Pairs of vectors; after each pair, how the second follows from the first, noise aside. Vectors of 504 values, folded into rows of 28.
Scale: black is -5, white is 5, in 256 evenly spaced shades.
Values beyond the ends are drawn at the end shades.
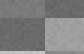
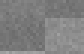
shrunk.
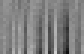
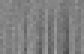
shrunk.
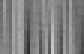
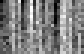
reversed, scaled up.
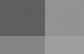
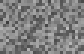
shuffled.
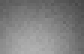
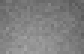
shrunk.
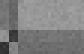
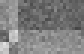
negated.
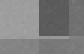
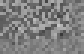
sign-scrambled.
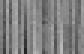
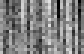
reversed, scaled up.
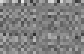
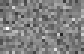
shuffled.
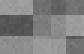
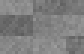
shrunk.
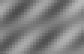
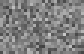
shuffled.
